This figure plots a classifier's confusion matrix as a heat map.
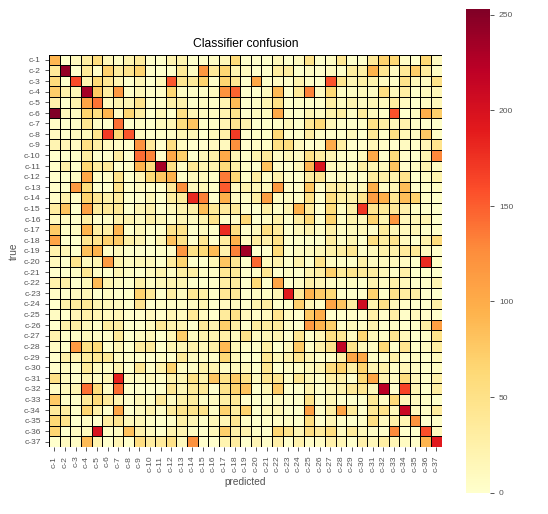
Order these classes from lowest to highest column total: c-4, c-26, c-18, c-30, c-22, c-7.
c-26, c-30, c-22, c-7, c-18, c-4
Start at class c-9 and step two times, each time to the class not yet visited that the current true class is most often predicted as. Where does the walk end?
c-1
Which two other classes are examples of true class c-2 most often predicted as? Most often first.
c-15, c-31
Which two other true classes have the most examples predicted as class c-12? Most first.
c-3, c-10
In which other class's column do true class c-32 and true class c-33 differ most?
c-34
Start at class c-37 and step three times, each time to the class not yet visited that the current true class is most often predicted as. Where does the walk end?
c-30
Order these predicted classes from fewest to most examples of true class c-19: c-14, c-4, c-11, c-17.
c-11, c-17, c-14, c-4
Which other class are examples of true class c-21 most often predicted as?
c-27
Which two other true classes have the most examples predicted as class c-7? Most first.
c-31, c-32
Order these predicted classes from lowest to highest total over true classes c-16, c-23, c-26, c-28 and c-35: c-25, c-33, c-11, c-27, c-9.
c-11, c-9, c-33, c-27, c-25
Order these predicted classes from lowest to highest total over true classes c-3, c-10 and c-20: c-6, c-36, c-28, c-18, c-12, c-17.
c-28, c-18, c-6, c-36, c-17, c-12
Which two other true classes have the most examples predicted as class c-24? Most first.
c-15, c-28
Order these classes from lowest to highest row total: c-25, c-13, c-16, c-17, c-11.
c-25, c-16, c-17, c-13, c-11
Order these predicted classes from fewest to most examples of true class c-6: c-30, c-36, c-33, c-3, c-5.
c-3, c-30, c-5, c-36, c-33
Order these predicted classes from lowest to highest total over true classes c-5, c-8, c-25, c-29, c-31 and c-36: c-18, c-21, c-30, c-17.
c-21, c-30, c-17, c-18
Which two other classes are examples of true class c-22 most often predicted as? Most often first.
c-5, c-20
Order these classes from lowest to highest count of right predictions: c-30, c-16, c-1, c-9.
c-16, c-30, c-1, c-9
